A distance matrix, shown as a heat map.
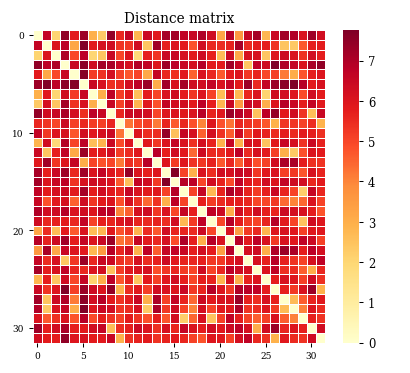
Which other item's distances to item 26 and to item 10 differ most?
15
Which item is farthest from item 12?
5
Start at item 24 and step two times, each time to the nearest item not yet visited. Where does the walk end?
30
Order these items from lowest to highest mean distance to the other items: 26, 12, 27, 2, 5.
2, 12, 27, 26, 5
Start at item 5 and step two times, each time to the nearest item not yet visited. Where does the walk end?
9
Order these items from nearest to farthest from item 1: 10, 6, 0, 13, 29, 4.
4, 29, 10, 6, 0, 13
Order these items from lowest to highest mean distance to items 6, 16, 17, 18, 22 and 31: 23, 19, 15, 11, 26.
11, 19, 26, 23, 15
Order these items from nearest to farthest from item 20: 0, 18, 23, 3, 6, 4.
6, 0, 4, 23, 3, 18
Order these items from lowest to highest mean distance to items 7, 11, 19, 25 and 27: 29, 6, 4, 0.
6, 0, 29, 4
